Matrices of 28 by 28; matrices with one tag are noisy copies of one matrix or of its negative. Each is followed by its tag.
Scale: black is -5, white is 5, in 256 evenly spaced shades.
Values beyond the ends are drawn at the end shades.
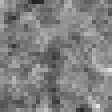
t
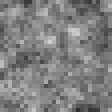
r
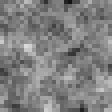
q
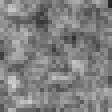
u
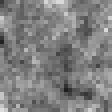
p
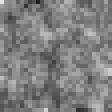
t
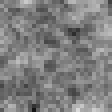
r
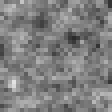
u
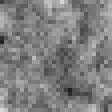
p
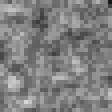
u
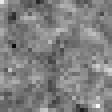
t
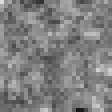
t
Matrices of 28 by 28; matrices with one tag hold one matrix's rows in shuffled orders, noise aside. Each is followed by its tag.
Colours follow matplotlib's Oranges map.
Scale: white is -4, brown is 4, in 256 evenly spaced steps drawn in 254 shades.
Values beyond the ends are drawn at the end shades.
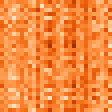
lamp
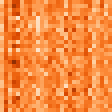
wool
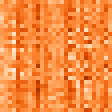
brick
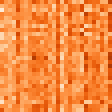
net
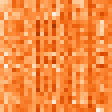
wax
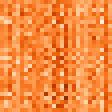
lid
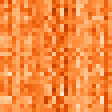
lid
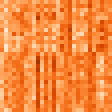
wax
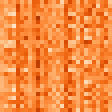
brick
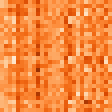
brick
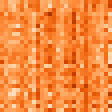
lamp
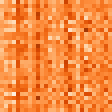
brick
